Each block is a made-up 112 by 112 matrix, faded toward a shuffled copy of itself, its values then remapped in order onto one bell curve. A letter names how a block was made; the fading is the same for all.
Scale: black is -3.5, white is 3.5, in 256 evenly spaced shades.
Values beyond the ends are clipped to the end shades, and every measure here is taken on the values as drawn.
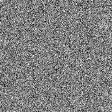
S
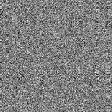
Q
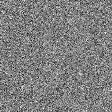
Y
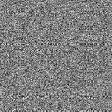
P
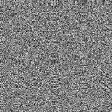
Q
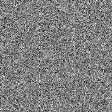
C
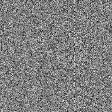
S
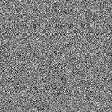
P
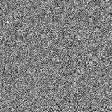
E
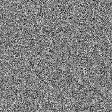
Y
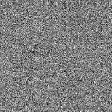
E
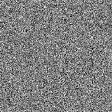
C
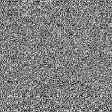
P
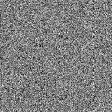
Y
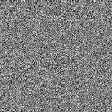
Q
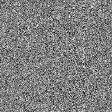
C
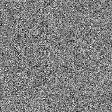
Y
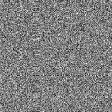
Q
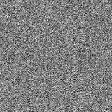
E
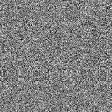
E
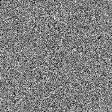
S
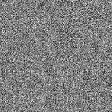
E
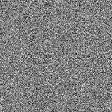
E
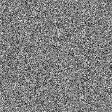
S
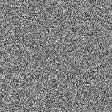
Q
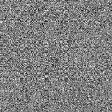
P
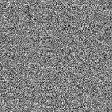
E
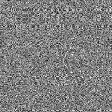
P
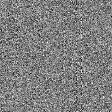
S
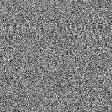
Q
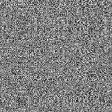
P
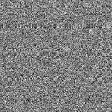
P
